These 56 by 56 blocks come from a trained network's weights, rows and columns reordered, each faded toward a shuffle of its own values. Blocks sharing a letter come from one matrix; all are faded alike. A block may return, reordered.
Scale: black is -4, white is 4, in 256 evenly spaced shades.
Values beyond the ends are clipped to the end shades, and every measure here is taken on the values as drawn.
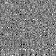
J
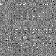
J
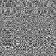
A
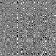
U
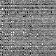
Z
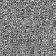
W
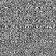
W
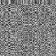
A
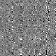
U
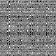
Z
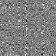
U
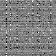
Z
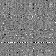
J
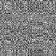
A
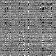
Z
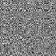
A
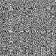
W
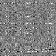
J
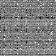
Z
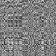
A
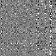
U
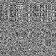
W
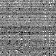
Z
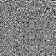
J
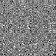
J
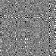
U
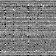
Z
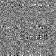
J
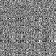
W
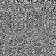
W
